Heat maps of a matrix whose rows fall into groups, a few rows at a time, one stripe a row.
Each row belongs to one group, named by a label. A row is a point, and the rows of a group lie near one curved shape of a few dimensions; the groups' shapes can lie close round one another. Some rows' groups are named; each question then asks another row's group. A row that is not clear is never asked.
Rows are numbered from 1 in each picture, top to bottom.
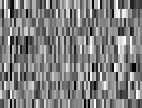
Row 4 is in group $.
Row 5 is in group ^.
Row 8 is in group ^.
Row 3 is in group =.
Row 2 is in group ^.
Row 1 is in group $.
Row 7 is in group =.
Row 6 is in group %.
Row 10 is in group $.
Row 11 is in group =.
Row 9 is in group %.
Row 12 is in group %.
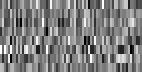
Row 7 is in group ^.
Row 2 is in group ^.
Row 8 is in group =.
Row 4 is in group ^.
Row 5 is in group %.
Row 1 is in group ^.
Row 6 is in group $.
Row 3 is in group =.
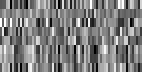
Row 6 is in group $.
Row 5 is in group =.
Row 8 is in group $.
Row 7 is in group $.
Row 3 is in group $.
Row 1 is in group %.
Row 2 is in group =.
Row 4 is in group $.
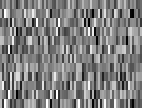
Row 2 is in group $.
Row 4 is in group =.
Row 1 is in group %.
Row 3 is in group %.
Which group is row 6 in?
^
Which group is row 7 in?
$
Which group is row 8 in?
=
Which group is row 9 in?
=
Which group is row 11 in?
=
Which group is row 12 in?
$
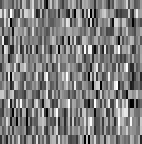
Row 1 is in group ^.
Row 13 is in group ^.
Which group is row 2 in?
$
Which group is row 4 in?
=
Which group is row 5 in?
$
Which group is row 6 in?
^
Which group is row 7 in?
=
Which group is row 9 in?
^
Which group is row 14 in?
%
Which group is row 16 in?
%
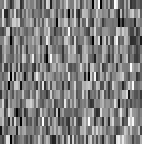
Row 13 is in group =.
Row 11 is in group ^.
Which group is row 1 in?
$
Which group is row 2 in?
$
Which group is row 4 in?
%
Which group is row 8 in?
%
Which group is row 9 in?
%
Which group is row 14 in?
=
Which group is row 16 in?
%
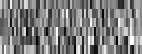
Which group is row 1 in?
$
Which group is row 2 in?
^
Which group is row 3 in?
%
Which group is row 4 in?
^
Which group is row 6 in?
$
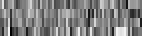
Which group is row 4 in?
^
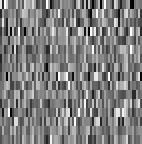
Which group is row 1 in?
$
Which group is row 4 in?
%
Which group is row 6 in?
^
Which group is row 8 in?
^
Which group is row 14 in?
$
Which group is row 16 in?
^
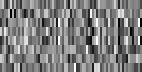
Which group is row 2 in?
%
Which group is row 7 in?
=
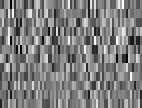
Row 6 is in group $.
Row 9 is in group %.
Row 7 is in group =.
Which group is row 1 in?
%
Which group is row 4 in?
=
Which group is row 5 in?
%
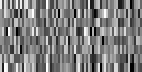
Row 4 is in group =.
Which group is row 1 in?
$
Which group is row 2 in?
$
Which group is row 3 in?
$
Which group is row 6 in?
$
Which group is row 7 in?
$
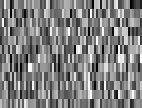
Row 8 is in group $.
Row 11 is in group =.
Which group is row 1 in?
$
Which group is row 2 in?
%
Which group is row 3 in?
$
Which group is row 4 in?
^
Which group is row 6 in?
=
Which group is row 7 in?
%
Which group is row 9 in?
=
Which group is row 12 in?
$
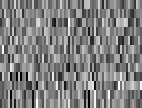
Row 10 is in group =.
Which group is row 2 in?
=
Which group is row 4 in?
=
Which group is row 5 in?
$
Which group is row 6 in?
$
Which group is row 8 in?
$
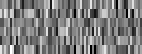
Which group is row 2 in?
$
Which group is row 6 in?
$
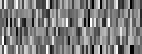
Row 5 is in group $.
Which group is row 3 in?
%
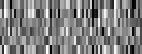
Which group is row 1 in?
^
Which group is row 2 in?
$
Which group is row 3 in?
$
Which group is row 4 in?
^
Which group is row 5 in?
^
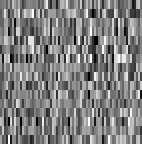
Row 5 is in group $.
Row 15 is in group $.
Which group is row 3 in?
=
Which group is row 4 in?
=
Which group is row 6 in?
^
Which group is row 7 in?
^
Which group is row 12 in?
=
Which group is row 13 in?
^
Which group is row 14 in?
=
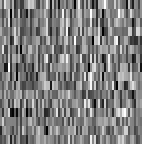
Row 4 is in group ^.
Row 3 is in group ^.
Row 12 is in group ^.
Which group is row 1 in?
$
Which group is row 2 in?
%
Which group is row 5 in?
$
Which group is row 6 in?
$
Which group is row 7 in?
^
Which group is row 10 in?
=
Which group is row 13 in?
^
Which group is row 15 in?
^
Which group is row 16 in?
%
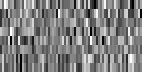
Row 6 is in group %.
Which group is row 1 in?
$
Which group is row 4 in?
$
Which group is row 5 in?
%
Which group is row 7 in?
=
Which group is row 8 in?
=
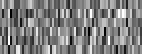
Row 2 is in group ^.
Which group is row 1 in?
$
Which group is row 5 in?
^
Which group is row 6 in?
=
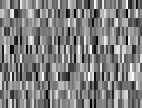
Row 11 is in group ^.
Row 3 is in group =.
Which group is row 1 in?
%
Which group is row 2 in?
$
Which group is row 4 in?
$
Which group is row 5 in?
$
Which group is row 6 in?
^
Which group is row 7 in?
=
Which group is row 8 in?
%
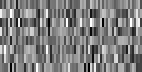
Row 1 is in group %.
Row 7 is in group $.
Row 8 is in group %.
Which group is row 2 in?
$
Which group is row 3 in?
%
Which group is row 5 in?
%
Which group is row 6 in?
$
